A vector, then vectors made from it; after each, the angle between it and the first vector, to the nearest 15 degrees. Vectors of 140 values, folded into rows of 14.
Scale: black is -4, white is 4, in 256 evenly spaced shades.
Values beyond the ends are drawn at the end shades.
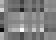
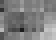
135 degrees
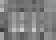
30 degrees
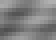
90 degrees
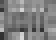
150 degrees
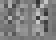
75 degrees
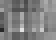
45 degrees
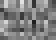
120 degrees
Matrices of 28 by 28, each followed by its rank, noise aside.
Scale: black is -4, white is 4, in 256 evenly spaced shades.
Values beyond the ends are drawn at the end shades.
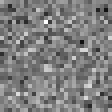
eight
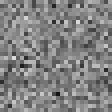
eight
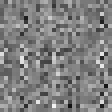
five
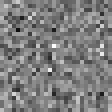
six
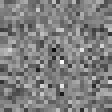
seven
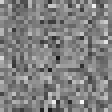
six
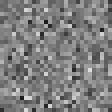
eight
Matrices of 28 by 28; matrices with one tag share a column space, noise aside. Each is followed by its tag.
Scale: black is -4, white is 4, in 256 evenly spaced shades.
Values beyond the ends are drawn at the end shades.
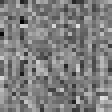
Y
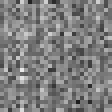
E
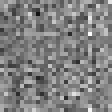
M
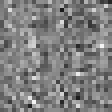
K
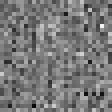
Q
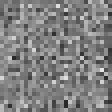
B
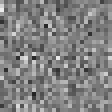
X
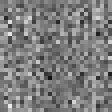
B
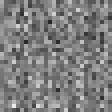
Q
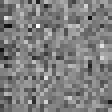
Y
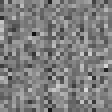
E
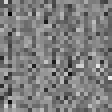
M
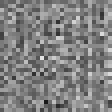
B
